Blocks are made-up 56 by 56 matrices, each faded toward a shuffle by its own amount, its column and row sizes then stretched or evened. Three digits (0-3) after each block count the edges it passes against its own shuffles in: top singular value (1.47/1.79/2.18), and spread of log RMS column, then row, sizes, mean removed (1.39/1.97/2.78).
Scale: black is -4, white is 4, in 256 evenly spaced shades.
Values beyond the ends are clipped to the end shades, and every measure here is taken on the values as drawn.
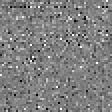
1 0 1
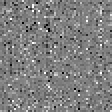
1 1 0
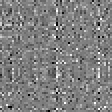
3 2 1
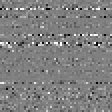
1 0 3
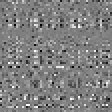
3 1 3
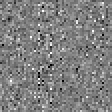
0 2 0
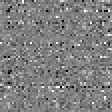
2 1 2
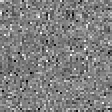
1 0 0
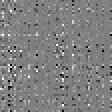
1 3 2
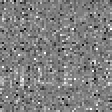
1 1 1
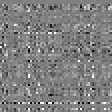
3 2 3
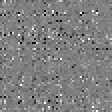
1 2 2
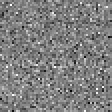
1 0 0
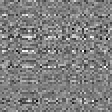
3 1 3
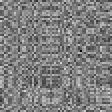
3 2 0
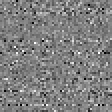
1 1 2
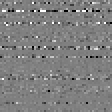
2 0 3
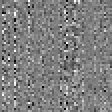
1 3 0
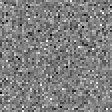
1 0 0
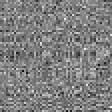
3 0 1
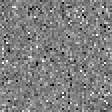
0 1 0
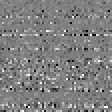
2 0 3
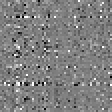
2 2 2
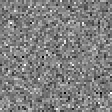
0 0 1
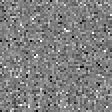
0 0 0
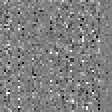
0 3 0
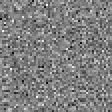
2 0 0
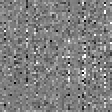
0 3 1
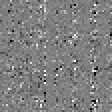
0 2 1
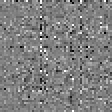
2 2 2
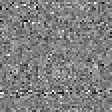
1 0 2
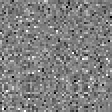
2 0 0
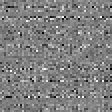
2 0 3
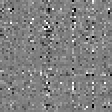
0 2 2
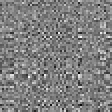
3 2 2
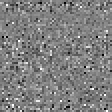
0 1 2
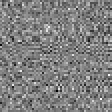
3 0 1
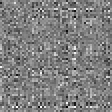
3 2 2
